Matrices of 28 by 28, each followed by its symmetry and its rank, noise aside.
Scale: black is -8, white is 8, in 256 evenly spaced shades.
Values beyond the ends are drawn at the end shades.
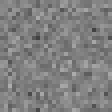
symmetric, rank six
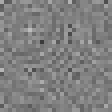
symmetric, rank four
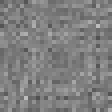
symmetric, rank six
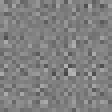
no symmetry, rank three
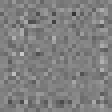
antisymmetric, rank six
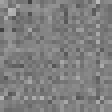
symmetric, rank six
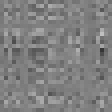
no symmetry, rank three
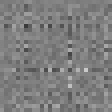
symmetric, rank three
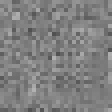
no symmetry, rank six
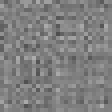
antisymmetric, rank four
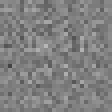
no symmetry, rank four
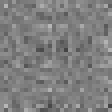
no symmetry, rank three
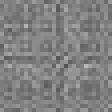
symmetric, rank four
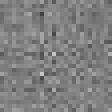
no symmetry, rank four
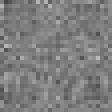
no symmetry, rank four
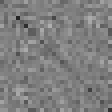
symmetric, rank four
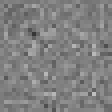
symmetric, rank six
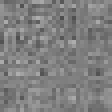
antisymmetric, rank four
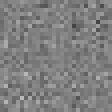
antisymmetric, rank six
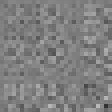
symmetric, rank three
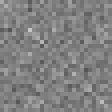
symmetric, rank six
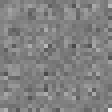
symmetric, rank four
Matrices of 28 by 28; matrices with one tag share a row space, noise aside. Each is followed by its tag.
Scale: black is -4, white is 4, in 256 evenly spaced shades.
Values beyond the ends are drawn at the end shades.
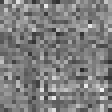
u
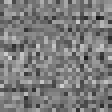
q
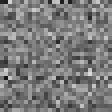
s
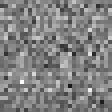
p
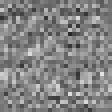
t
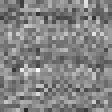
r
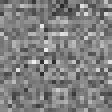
u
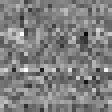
r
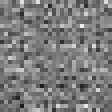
r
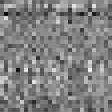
p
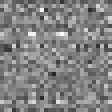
u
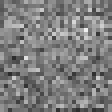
r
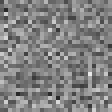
s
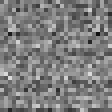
s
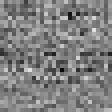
t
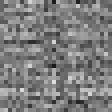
t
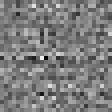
u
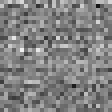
r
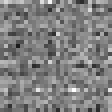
s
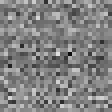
p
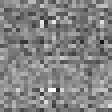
u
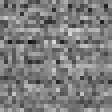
t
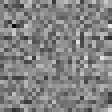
q
